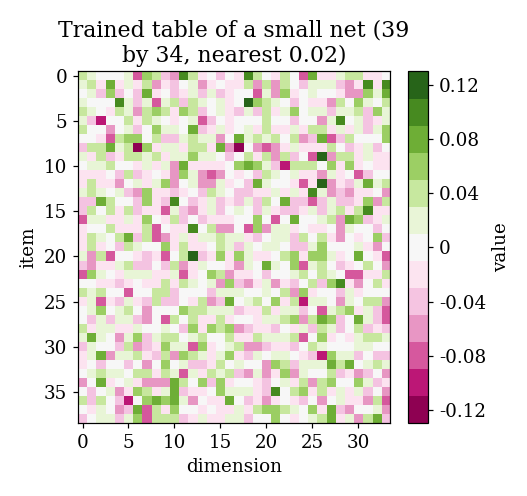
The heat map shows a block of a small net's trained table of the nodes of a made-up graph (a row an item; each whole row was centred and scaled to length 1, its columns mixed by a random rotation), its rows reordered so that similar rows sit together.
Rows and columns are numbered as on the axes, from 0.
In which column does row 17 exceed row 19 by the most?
12
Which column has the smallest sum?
24
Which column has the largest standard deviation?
26
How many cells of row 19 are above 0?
13
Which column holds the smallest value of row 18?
8
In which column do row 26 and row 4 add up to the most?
11
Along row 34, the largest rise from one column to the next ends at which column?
10
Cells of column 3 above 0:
11
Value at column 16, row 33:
0.04
